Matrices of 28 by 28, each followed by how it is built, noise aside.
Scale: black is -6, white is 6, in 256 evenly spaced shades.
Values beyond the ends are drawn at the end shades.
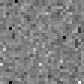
sparse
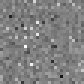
sparse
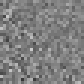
lower triangular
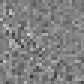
lower triangular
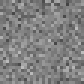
noise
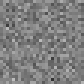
blocks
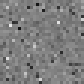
sparse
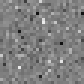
sparse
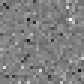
sparse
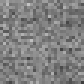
blocks
